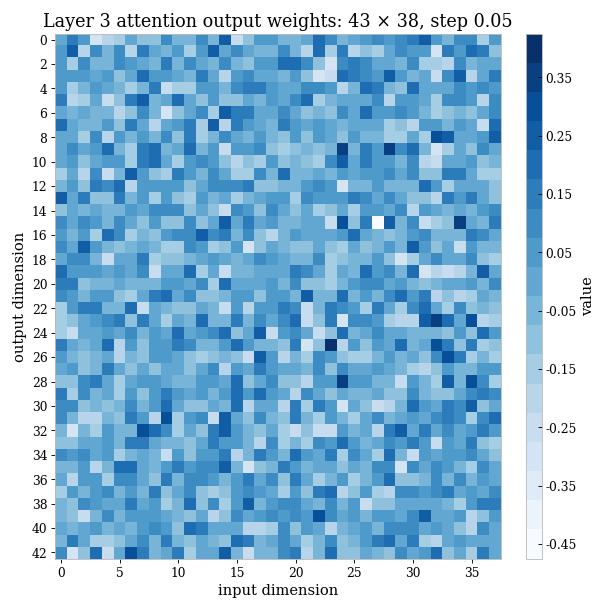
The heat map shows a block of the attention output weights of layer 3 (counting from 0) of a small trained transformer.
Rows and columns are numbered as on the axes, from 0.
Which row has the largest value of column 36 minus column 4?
42
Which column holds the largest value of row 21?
21
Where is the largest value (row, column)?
25, 23
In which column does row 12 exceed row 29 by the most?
5
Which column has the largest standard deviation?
24
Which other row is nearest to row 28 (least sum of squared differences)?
33
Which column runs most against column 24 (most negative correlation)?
32
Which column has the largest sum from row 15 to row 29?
17
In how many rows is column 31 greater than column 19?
21
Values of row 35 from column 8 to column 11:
-0.05 0.05 0.15 0.05
